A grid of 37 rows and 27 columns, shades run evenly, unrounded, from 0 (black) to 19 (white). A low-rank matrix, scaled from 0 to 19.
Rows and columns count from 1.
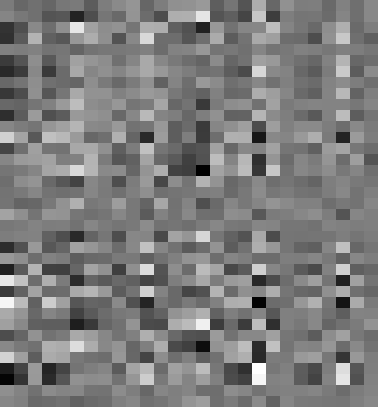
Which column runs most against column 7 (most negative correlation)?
14
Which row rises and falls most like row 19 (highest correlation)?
10
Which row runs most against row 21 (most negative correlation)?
36
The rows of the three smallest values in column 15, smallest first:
16, 32, 3
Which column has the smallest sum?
1
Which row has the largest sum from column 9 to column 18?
35
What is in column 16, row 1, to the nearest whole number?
7
